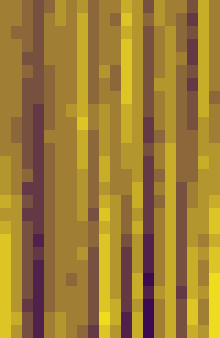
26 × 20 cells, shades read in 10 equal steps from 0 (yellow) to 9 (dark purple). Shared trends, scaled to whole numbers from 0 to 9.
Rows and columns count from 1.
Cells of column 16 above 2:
11
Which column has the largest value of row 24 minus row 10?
12
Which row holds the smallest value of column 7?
9
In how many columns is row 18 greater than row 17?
2
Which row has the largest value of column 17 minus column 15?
23
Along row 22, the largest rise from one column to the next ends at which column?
14
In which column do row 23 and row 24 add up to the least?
20
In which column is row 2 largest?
18
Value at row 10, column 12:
2
